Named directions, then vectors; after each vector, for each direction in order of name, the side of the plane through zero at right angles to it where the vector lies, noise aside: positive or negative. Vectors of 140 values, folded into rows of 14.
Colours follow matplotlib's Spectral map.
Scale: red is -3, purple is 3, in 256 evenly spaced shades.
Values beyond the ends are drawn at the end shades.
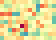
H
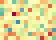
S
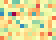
negative, positive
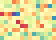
positive, negative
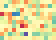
positive, negative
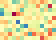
negative, positive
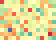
positive, positive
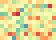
negative, positive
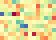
negative, positive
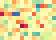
positive, negative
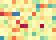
positive, negative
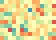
negative, negative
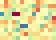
negative, positive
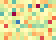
negative, positive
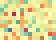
positive, positive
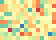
negative, negative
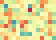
positive, positive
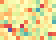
positive, positive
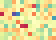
positive, negative
